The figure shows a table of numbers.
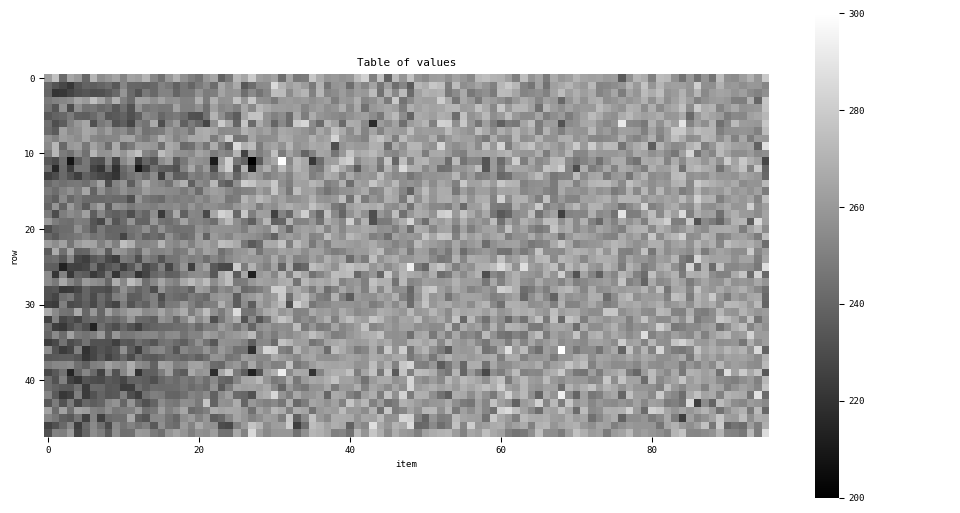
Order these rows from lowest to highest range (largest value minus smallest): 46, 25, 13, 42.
13, 46, 42, 25
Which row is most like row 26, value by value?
12
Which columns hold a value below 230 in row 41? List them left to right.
5, 10, 11
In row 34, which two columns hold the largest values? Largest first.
79, 93
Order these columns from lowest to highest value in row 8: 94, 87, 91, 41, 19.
91, 41, 94, 19, 87
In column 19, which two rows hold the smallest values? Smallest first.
25, 5
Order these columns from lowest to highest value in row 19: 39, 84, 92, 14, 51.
84, 39, 14, 51, 92
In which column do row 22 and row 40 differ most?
10
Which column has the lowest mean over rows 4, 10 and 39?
3
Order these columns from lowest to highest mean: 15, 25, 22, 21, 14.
14, 15, 22, 21, 25
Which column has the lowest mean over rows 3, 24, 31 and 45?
5
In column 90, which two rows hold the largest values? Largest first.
39, 11
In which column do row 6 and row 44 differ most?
43
